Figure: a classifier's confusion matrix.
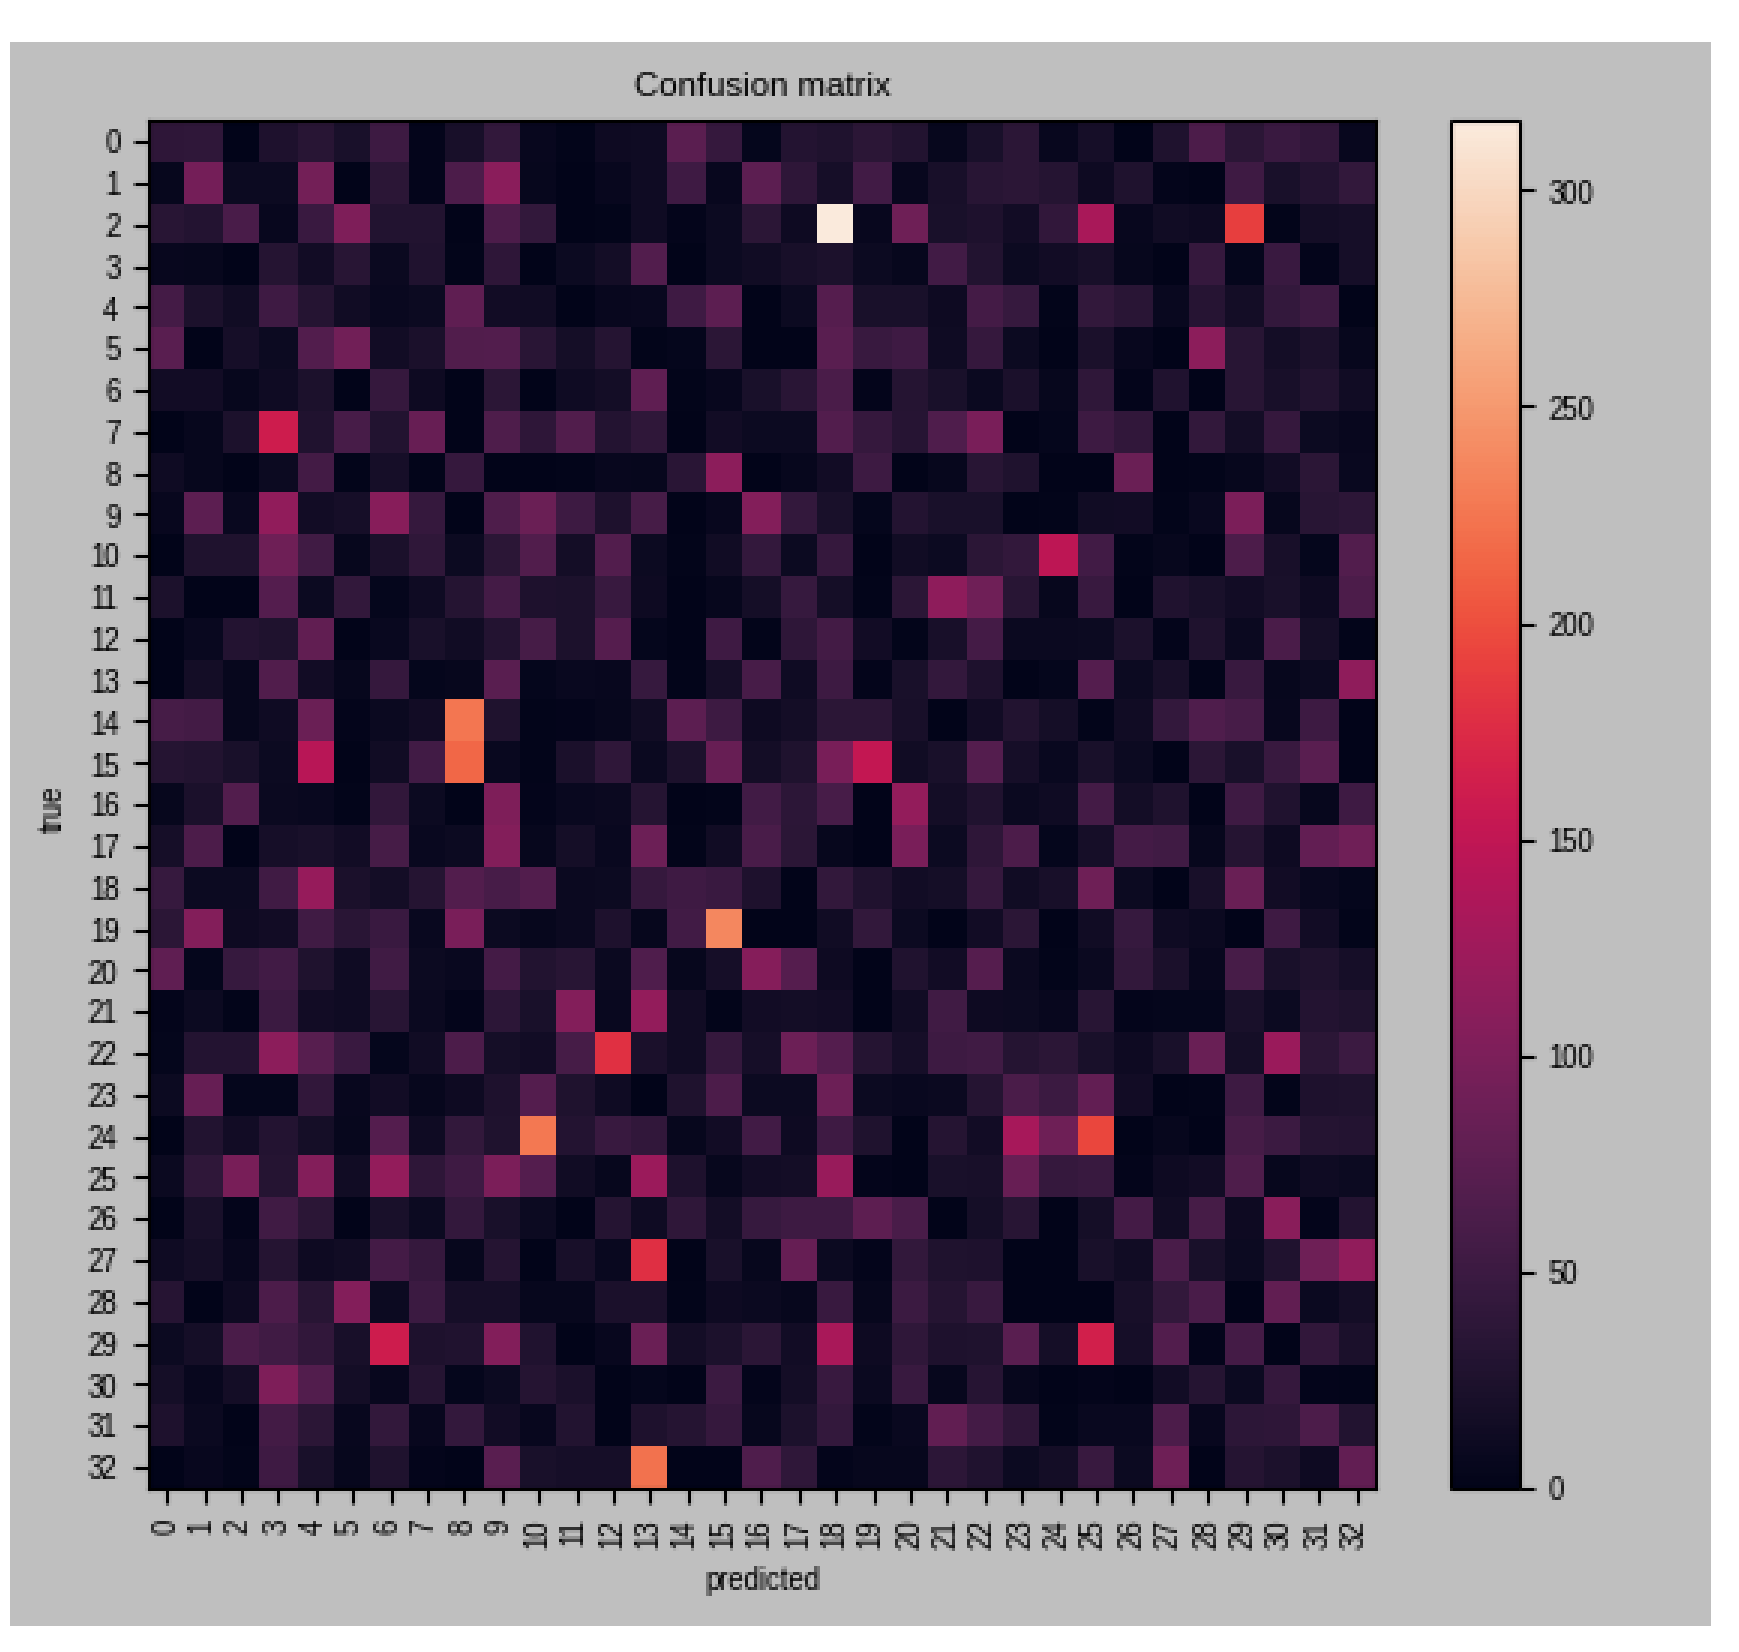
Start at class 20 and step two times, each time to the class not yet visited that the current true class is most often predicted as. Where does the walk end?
9
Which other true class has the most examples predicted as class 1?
19
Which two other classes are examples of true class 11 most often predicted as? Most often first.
21, 22
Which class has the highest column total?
18
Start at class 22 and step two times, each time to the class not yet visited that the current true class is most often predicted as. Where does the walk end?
4
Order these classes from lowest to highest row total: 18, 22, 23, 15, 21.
21, 23, 18, 15, 22
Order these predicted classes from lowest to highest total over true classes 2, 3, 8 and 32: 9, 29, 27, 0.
0, 27, 9, 29
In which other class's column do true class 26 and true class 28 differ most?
5
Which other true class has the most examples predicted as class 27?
32
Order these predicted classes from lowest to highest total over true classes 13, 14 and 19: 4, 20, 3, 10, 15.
10, 20, 3, 4, 15
